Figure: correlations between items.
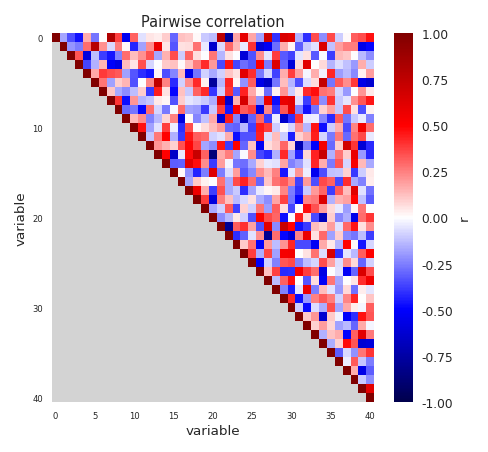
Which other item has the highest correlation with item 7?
0
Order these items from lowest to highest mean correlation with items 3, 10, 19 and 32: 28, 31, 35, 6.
35, 31, 6, 28
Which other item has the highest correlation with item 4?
24
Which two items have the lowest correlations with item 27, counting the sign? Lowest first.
22, 5
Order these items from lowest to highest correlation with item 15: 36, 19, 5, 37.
5, 19, 36, 37
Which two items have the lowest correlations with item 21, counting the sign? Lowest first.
22, 9
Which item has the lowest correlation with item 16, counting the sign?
9
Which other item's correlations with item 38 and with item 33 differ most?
12
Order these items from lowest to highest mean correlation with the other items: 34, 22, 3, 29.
22, 3, 34, 29
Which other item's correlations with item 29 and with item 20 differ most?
13
